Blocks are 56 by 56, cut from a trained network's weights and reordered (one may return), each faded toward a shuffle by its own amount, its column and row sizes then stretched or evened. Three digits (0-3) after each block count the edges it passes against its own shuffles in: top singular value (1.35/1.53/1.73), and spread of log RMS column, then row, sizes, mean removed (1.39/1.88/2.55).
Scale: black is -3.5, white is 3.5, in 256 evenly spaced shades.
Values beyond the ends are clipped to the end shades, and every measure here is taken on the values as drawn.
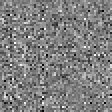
0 2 2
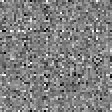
0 2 2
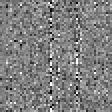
3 3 0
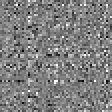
2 2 2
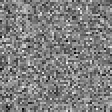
1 1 0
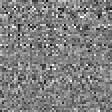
1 0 3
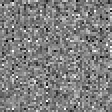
0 2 1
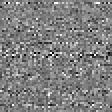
1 0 3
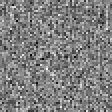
0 0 0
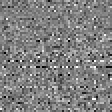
1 1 3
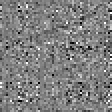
0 3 2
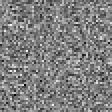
1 0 0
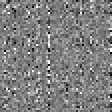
2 3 1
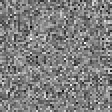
2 1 0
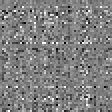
0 2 3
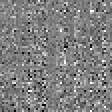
0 3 2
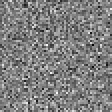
2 1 0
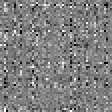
1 3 2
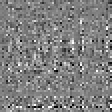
2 3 3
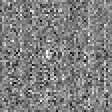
1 2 1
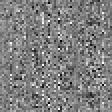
0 3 0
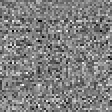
2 0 2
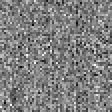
0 0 0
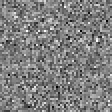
0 0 1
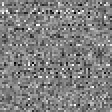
0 0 3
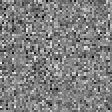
1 2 1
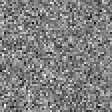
0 1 0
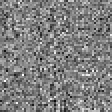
2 1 1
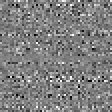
2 2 3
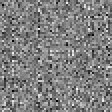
1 2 0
